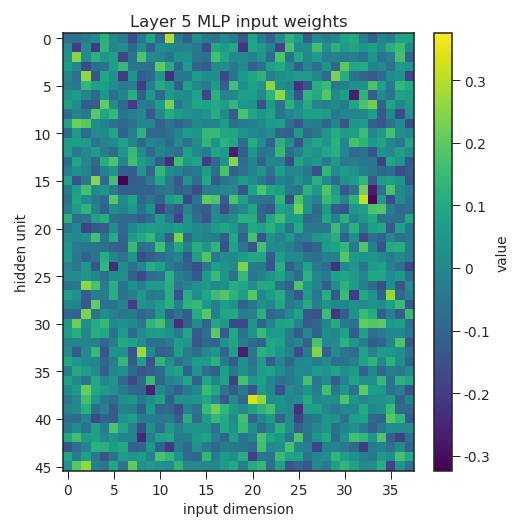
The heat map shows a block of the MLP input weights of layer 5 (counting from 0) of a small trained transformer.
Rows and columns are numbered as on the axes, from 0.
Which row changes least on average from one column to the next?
9
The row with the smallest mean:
43
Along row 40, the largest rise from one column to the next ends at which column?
35
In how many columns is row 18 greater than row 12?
13
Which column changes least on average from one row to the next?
14
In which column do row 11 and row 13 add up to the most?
18
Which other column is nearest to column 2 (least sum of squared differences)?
21
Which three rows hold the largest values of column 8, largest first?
33, 2, 10
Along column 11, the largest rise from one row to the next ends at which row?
44
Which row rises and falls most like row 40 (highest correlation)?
39
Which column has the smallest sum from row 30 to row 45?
37
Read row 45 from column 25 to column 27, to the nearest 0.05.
-0.1 -0.15 0
